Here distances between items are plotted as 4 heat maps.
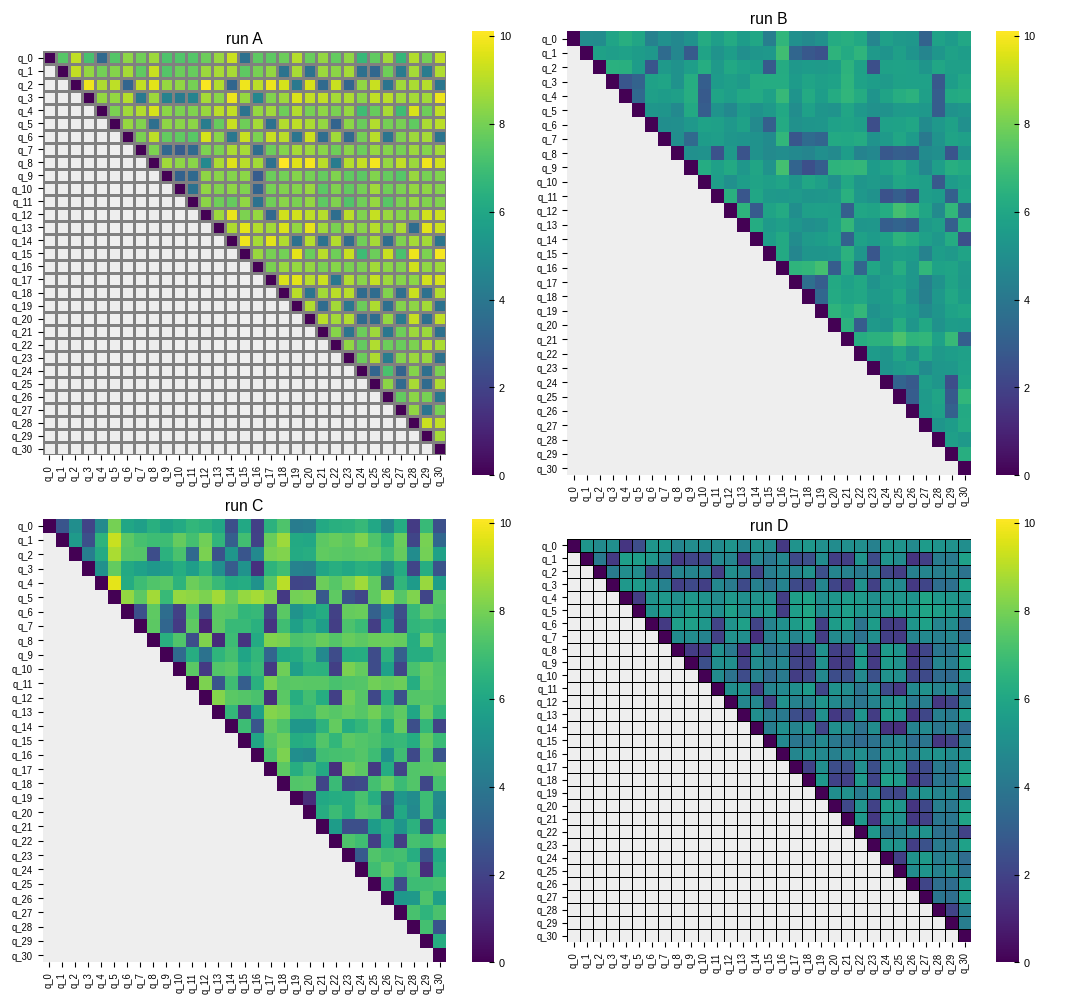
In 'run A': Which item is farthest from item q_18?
q_8
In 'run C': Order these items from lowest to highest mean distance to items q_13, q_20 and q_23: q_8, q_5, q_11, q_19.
q_19, q_8, q_11, q_5
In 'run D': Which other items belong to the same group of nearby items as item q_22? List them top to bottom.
q_30
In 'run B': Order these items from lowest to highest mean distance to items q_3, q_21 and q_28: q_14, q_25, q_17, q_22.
q_14, q_17, q_22, q_25
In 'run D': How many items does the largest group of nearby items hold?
13
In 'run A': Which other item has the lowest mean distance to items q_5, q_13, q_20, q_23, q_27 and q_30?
q_24
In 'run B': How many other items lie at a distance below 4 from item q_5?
4
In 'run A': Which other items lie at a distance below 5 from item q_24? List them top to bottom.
q_1, q_18, q_20, q_25, q_27, q_29
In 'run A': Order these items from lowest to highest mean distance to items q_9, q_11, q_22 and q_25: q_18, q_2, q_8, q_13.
q_18, q_8, q_13, q_2
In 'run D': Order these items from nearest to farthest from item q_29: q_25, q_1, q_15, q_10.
q_15, q_10, q_1, q_25
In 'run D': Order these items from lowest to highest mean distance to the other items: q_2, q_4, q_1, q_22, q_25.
q_1, q_2, q_25, q_22, q_4
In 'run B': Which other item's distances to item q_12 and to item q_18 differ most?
q_9
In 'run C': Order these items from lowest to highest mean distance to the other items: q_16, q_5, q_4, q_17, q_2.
q_16, q_17, q_2, q_4, q_5
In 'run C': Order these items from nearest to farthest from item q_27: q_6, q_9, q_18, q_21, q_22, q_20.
q_22, q_6, q_9, q_21, q_20, q_18
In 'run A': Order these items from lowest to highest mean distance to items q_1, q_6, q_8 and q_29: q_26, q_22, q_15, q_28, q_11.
q_26, q_22, q_11, q_15, q_28
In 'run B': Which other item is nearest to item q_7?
q_17
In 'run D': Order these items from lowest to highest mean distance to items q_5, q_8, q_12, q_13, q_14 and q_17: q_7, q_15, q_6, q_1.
q_1, q_15, q_7, q_6
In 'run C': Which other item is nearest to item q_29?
q_24
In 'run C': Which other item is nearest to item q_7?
q_12
